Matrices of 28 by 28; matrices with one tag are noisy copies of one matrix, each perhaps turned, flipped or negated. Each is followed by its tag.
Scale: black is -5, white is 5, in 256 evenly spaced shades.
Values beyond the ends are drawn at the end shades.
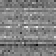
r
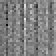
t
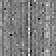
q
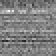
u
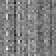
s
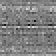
q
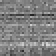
u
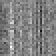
u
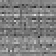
s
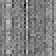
q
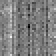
r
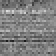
u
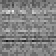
u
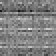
r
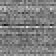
q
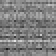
s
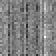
r
